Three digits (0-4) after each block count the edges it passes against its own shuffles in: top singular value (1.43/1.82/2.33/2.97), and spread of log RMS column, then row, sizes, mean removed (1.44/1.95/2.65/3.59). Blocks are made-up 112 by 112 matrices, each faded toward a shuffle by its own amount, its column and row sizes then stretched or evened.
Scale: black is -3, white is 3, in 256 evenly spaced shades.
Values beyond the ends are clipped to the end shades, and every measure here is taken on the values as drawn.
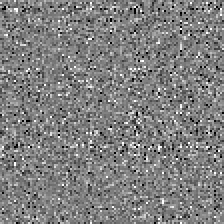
1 2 2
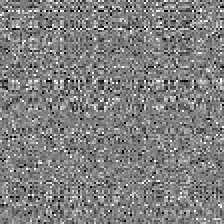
4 1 3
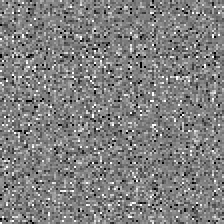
2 2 2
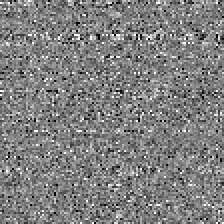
2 1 3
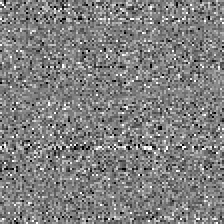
2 0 3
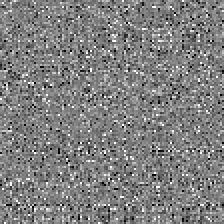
3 2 2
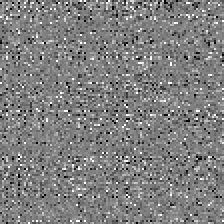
3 2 3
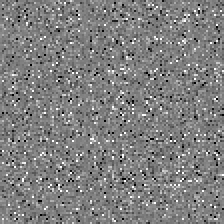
0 2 2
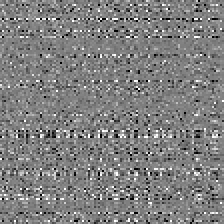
4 2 4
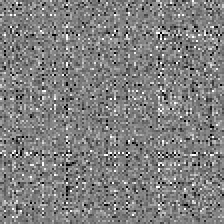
3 3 3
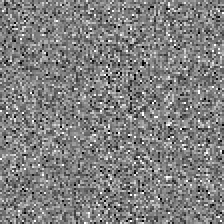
1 2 0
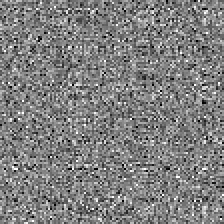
3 1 2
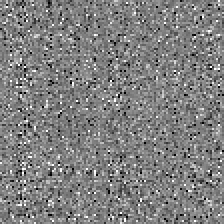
2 2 1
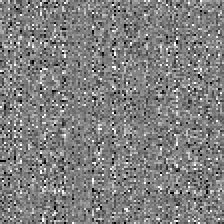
1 4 1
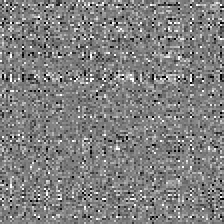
3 3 3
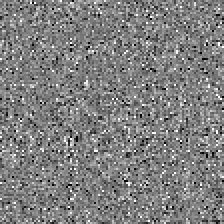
1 2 2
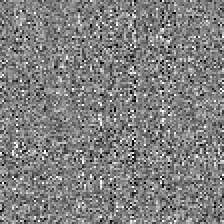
0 3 2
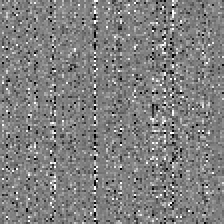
2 4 0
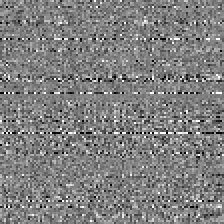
3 1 4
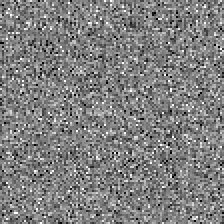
2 0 0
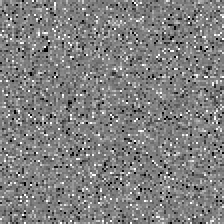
0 0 1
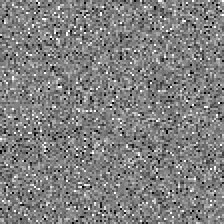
1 0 0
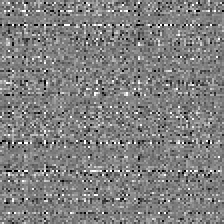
3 2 4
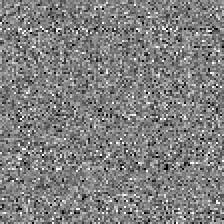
1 1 3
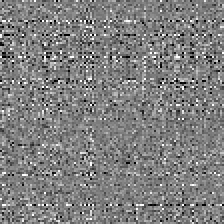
3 3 4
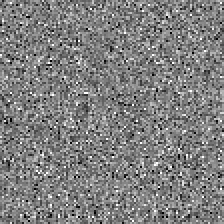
1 1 1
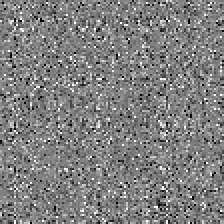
3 1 2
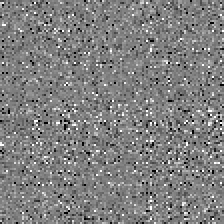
1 2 3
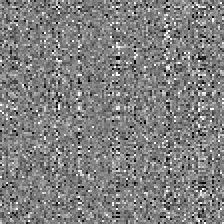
3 3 1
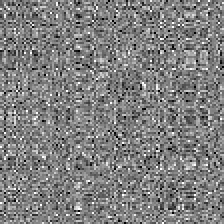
4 2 1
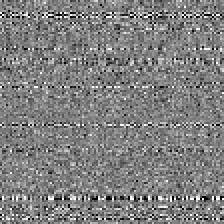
4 0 4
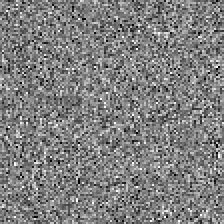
1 2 0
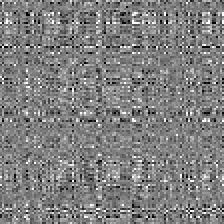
4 3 4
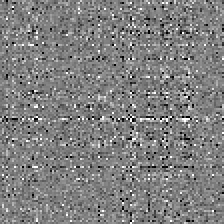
3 3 3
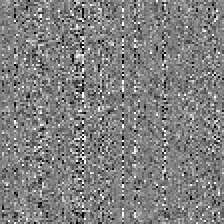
3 4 0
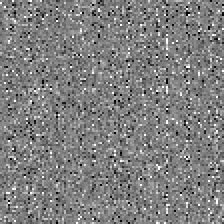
1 3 0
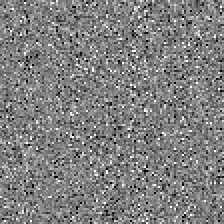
0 2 0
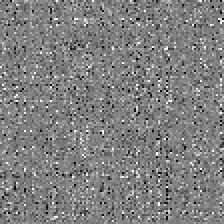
1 3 2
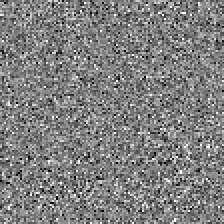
0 1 2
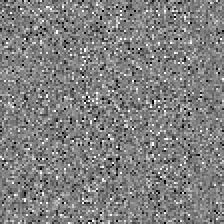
0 2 1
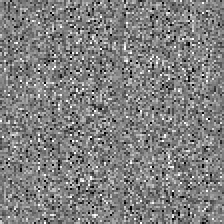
0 3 0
